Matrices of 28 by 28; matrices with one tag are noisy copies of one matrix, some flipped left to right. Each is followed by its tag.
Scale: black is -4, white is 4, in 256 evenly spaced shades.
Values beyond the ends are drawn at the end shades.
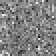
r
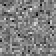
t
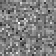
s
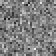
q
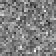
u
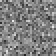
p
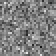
u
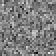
r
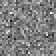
s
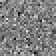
r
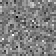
p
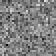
t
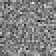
q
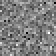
s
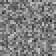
p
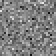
s
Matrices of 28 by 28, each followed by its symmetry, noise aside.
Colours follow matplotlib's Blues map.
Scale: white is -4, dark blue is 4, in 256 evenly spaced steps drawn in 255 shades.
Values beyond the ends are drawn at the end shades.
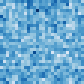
mirrored left to right.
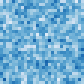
mirrored left to right.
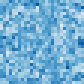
mirrored top to bottom.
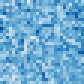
antisymmetric.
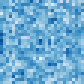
mirrored top to bottom.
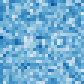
mirrored top to bottom.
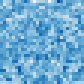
mirrored left to right.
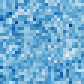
no symmetry.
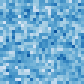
no symmetry.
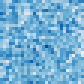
no symmetry.
